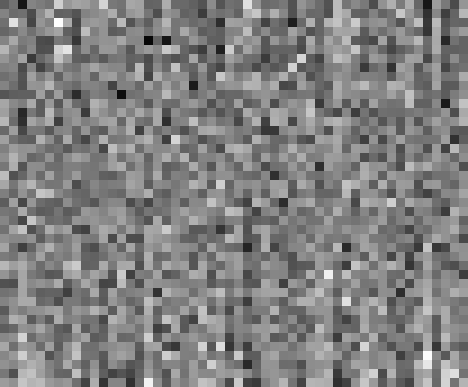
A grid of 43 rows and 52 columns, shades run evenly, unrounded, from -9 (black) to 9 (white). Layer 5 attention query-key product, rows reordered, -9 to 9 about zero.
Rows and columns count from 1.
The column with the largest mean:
37
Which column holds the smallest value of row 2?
48
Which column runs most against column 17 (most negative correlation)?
46
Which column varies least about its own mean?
21
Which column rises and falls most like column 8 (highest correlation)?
1
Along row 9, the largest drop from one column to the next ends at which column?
17
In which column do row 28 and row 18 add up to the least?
47
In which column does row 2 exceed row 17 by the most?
45
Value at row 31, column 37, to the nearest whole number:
8
